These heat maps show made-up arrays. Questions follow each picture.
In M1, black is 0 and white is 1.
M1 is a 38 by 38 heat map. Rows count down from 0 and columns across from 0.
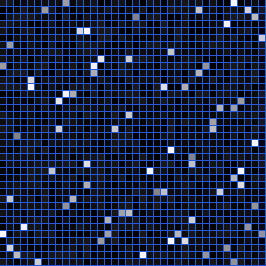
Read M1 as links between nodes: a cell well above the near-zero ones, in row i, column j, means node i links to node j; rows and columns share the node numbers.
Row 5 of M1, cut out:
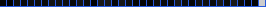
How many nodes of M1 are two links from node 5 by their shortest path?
1
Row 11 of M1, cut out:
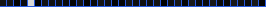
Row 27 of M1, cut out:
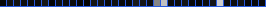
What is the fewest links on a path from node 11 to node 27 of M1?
4
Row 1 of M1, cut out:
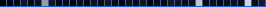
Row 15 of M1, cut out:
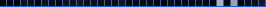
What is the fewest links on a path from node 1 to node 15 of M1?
7
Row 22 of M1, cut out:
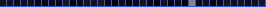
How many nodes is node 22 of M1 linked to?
1
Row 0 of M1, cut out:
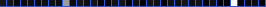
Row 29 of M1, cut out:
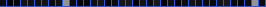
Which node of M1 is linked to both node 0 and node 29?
node 9
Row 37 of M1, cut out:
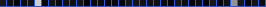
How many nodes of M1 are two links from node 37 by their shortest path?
3
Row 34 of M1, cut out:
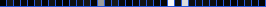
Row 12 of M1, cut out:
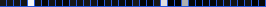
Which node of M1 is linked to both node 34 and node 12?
node 26
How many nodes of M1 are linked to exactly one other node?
12
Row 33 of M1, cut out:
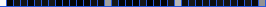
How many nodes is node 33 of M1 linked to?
4
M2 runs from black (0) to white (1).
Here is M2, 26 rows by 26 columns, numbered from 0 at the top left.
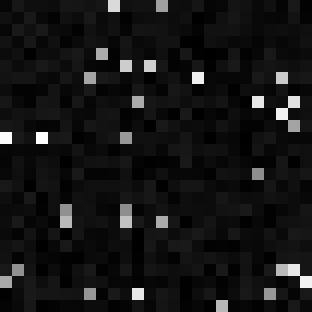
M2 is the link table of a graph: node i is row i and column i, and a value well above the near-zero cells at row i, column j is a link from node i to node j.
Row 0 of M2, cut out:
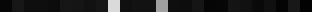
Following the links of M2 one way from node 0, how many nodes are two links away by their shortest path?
1
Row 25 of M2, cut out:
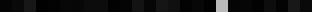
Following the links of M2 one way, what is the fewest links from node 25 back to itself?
6
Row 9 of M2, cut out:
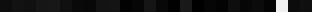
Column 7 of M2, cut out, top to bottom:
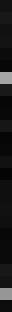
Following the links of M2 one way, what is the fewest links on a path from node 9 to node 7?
6
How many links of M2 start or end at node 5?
4
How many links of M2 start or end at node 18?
4
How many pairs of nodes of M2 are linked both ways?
1
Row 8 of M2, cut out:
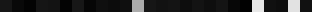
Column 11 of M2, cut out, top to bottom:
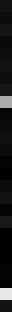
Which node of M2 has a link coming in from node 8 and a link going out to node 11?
node 24
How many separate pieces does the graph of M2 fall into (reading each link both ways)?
5
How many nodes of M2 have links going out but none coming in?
4
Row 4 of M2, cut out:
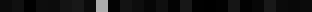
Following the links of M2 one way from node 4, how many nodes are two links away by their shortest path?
3
